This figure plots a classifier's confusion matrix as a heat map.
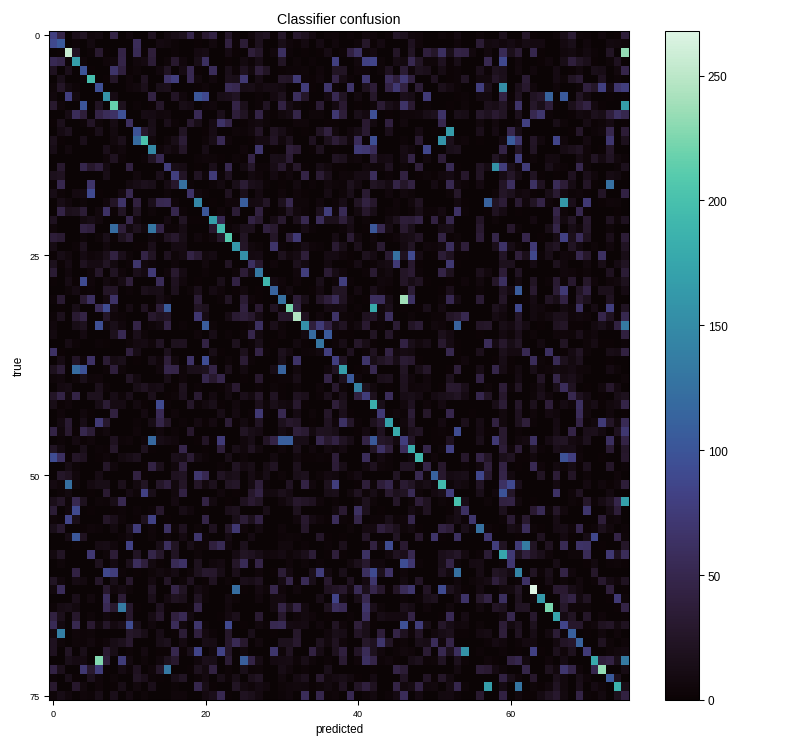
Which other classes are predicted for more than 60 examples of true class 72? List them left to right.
4, 6, 15, 67
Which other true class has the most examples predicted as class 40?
13
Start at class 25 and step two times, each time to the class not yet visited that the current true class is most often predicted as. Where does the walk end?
53
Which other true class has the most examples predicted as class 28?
22
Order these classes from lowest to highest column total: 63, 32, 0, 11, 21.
21, 11, 0, 32, 63
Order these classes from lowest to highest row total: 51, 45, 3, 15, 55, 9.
55, 45, 15, 3, 51, 9
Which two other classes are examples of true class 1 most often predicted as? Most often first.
0, 11
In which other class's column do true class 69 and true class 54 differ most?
3
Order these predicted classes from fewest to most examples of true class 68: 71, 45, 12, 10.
71, 12, 10, 45
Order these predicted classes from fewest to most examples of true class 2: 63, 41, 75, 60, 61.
41, 60, 61, 63, 75
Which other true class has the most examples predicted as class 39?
6
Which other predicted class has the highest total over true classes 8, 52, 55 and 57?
75
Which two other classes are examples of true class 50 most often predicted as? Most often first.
56, 19
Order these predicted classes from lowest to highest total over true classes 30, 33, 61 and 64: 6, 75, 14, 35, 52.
14, 52, 6, 75, 35
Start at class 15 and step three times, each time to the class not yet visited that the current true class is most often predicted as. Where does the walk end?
42
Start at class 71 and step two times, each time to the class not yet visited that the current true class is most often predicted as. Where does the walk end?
59
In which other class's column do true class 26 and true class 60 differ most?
46
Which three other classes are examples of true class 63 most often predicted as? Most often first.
24, 51, 47
